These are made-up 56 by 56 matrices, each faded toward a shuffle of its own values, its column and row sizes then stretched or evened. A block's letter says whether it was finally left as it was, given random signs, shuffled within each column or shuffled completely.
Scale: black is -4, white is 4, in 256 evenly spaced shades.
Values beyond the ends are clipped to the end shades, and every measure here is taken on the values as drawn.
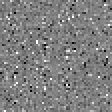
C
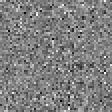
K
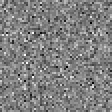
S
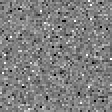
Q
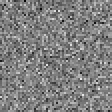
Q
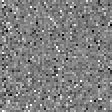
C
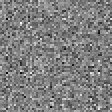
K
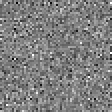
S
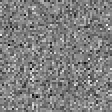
S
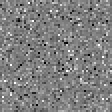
Q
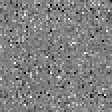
K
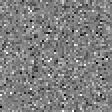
C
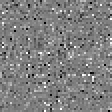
K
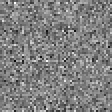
S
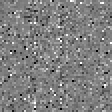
C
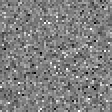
Q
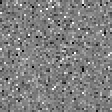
Q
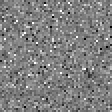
Q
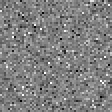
Q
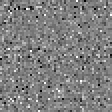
S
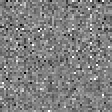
K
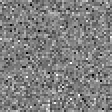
Q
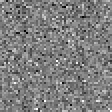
S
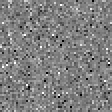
Q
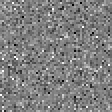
C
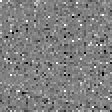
K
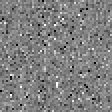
C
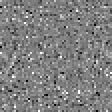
K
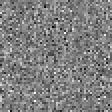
C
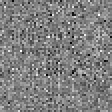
K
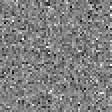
C
